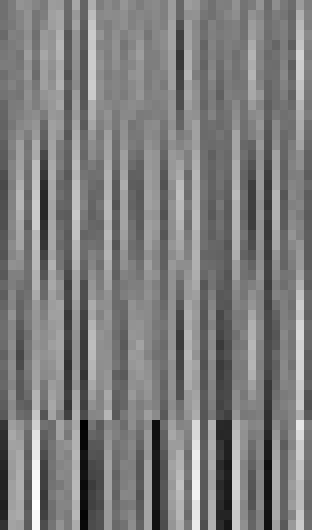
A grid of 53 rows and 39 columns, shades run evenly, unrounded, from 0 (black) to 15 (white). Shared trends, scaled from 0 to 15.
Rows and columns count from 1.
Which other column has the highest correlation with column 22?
39
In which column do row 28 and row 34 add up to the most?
38
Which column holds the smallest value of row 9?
23
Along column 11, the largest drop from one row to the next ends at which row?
43
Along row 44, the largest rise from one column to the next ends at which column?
30
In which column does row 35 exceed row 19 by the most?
32
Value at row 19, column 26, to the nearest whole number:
7
